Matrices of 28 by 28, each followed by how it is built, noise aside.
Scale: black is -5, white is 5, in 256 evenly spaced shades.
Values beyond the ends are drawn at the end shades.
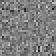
low rank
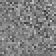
upper triangular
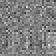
low rank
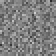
blocks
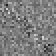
banded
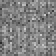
blocks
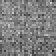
blocks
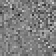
upper triangular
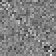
banded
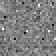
sparse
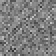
Hankel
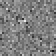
banded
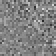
upper triangular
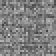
blocks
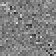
banded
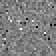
sparse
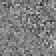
upper triangular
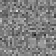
blocks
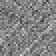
Hankel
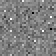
sparse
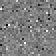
sparse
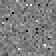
sparse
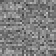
blocks
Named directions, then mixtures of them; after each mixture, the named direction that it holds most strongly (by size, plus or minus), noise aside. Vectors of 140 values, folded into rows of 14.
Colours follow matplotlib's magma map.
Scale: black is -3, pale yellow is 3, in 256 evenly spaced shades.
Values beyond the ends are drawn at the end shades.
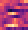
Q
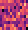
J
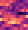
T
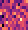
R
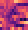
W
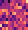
R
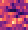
T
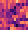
W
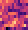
Q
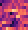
Q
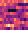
Q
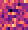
Q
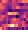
Q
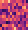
J
